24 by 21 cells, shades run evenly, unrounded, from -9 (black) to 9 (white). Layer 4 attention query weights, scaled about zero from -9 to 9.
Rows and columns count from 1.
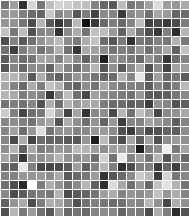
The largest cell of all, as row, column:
21, 4
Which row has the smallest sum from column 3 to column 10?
3
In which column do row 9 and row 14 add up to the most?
16
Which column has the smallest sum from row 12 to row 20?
18
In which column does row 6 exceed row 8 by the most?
19
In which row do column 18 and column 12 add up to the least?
20
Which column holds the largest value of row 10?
6
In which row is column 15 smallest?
5
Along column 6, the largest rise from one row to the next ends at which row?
12
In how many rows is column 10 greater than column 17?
14
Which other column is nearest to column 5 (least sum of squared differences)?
2
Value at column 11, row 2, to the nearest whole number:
-4
